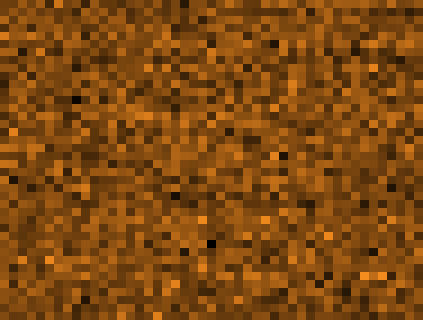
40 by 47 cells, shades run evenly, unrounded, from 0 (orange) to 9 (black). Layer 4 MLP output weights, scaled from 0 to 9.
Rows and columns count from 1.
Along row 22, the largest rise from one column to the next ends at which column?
8
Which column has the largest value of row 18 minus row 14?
29
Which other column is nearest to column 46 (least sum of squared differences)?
38
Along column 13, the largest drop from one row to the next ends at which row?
22
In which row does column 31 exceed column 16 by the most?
15
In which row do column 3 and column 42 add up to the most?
32
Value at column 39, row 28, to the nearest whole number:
5
